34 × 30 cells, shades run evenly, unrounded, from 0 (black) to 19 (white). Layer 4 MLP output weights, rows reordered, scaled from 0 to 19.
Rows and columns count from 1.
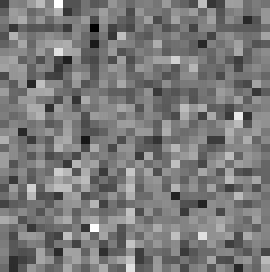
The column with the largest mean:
15
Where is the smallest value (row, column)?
4, 11
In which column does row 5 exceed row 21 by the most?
2
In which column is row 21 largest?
20
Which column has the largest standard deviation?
7
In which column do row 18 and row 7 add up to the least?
10
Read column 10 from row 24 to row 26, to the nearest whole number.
12 6 9
